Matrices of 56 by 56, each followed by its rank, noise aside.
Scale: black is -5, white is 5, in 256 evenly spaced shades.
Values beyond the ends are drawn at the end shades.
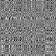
three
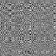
four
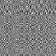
three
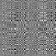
two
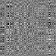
four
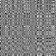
two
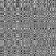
two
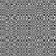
two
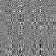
three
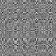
three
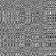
three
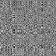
five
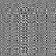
two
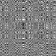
two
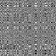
three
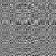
three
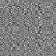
five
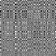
two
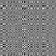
two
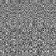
five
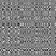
three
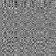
four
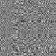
five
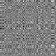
three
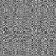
five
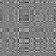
two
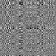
three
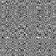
five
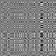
two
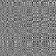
two
